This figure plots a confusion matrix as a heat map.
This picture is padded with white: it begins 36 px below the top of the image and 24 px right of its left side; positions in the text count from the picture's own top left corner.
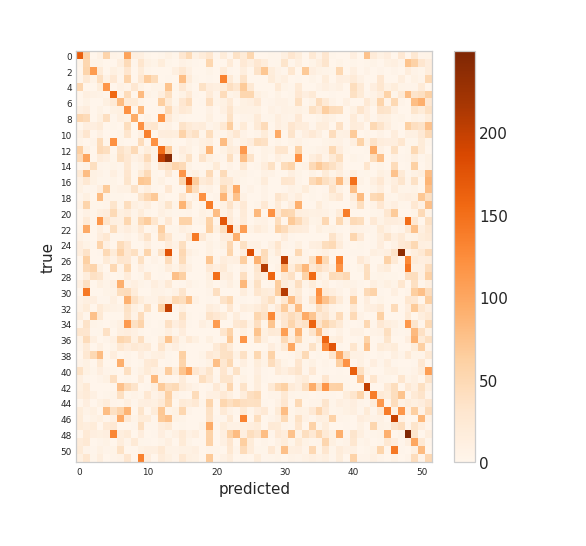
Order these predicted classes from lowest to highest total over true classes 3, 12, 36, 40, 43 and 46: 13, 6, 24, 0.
0, 6, 13, 24
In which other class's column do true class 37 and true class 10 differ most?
36
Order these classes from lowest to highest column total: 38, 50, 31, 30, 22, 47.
47, 31, 50, 38, 22, 30
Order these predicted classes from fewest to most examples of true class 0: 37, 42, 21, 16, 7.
37, 21, 16, 42, 7
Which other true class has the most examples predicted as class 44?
13
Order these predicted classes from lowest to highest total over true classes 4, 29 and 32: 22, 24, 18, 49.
18, 22, 49, 24
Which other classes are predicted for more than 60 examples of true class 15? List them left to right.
1, 46, 51
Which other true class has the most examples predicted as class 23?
17
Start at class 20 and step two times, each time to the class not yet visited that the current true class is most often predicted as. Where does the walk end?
6
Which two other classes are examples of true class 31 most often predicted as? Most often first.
35, 7
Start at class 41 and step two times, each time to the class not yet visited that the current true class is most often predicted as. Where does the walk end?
5
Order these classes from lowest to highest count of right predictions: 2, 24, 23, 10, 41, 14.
24, 14, 41, 23, 2, 10
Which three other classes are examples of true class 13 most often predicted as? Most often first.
12, 32, 1
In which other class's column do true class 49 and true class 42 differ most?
34
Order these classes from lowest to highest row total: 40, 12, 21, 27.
40, 12, 27, 21
